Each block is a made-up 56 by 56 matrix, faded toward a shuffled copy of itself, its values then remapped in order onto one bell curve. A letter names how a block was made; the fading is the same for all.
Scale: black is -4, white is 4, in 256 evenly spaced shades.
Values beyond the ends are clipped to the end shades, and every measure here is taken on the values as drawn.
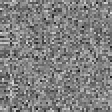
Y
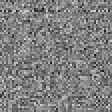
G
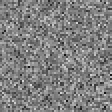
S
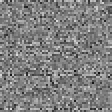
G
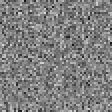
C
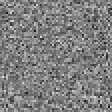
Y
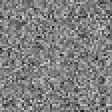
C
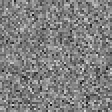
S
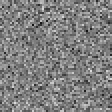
S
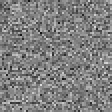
G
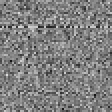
G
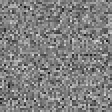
C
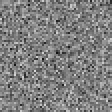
S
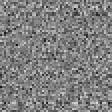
C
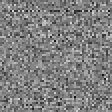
G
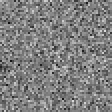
S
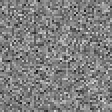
S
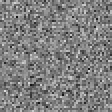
S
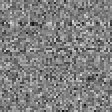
G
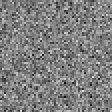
S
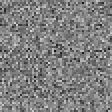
Y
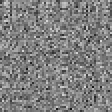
Y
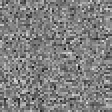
G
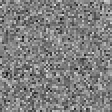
S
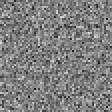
S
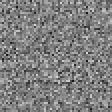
G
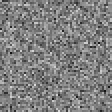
S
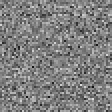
G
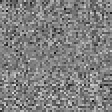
C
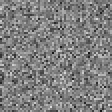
C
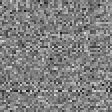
G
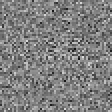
Y
